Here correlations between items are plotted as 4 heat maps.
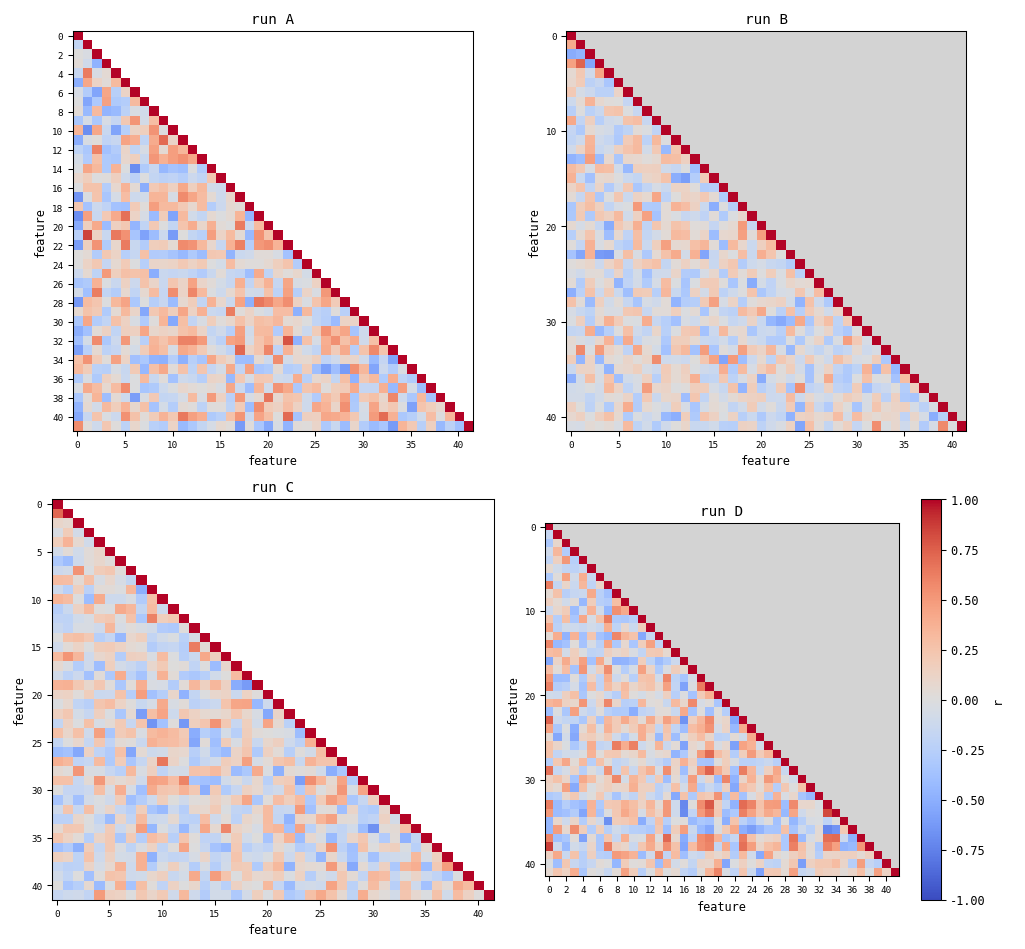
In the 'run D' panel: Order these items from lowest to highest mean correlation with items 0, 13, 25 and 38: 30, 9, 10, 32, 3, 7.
32, 3, 10, 9, 30, 7
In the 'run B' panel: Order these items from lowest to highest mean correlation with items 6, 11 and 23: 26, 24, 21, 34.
24, 26, 34, 21
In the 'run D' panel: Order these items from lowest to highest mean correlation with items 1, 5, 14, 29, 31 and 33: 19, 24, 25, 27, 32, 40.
32, 25, 40, 27, 24, 19
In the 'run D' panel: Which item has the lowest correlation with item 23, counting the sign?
16
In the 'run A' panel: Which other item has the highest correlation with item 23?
36
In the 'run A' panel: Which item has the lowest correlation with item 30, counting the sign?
10
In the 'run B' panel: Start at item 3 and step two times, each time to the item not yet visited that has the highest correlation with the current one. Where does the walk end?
33
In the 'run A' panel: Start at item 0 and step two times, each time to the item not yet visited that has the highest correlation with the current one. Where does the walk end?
34
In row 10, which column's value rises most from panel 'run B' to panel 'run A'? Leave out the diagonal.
12
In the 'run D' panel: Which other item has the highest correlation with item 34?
33
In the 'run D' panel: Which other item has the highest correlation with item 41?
20
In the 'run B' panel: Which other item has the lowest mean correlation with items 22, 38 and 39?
40
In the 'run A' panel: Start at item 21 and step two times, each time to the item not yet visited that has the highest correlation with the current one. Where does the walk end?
4
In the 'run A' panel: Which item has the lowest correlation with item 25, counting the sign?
8
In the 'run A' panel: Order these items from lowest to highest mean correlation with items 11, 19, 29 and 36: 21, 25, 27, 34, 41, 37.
41, 34, 27, 25, 37, 21
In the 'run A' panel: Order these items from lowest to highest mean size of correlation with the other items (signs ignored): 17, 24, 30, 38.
24, 30, 38, 17
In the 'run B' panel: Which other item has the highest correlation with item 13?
2
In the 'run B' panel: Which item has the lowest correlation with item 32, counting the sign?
35
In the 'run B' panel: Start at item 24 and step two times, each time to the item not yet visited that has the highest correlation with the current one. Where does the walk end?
8
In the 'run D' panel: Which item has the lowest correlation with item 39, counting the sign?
25
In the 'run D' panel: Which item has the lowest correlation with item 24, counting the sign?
36
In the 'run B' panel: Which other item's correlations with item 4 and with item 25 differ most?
23
